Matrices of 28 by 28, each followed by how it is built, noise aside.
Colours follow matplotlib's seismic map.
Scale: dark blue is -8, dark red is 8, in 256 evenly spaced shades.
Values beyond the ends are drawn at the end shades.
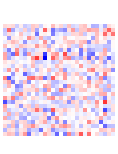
low rank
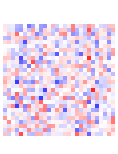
low rank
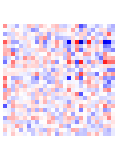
low rank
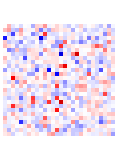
sparse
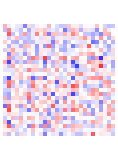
low rank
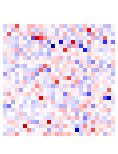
sparse
